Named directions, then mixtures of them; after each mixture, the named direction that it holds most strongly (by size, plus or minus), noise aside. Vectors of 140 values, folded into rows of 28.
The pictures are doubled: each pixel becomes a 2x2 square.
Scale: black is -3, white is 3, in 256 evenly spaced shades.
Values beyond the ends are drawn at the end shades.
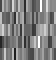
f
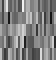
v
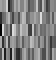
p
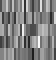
f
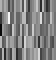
p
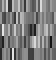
f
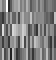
p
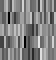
v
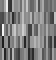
p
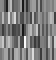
v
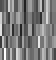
p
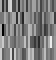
f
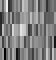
p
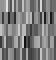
v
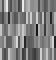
v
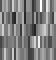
f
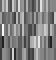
f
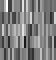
v
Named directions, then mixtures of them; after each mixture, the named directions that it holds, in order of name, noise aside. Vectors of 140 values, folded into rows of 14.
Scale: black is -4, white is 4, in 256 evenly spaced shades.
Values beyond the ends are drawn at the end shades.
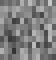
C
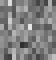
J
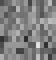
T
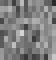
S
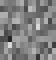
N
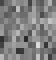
T.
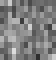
C, J.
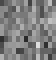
T.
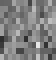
T.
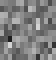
N.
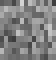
C, S.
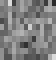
J, S.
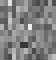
J.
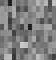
J.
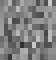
C, J.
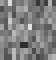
J.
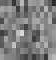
S.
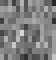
S.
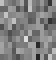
N, T.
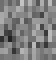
C, N.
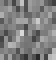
N, S.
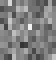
J.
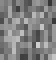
C, S.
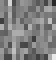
J, S.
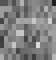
S, T.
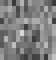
S.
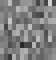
C, J.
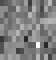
T.
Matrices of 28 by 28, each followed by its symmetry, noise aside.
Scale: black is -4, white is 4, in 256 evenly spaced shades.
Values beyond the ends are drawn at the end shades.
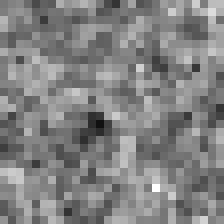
symmetric across the other diagonal.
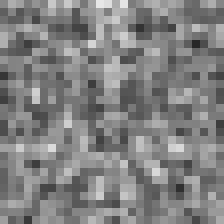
mirrored left to right.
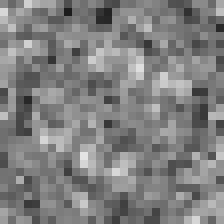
same after a half turn.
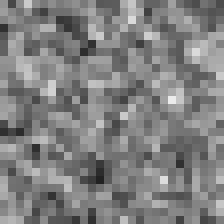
antisymmetric.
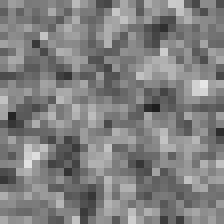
antisymmetric.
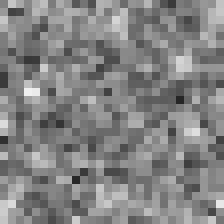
same after a half turn.
